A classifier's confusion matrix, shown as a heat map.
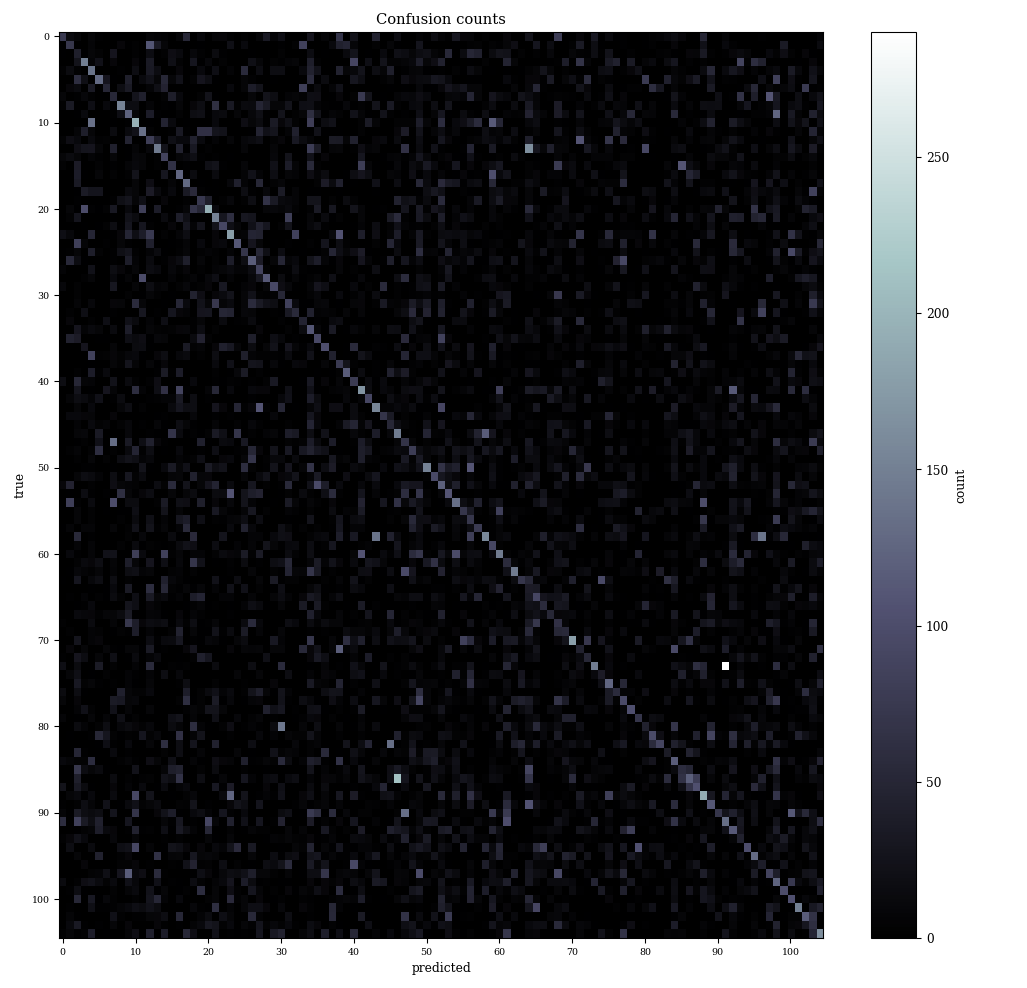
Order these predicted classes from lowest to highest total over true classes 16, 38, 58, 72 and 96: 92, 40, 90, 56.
90, 92, 56, 40
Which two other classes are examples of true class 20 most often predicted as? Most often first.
3, 11
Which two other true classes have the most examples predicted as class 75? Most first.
88, 12
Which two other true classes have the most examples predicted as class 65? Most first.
101, 68
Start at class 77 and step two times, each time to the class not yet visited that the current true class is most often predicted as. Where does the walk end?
26
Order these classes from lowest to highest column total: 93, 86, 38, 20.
20, 86, 93, 38
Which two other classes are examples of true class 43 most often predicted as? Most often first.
27, 52
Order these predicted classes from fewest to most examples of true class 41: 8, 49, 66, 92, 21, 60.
8, 49, 66, 21, 60, 92
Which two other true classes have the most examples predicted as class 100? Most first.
90, 25
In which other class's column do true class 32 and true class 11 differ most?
96
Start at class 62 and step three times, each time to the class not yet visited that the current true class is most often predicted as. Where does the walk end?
97
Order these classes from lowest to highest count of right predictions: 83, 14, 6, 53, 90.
83, 6, 90, 14, 53
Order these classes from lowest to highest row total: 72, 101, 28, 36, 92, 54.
72, 28, 36, 101, 92, 54
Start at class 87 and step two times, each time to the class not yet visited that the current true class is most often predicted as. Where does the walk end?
46
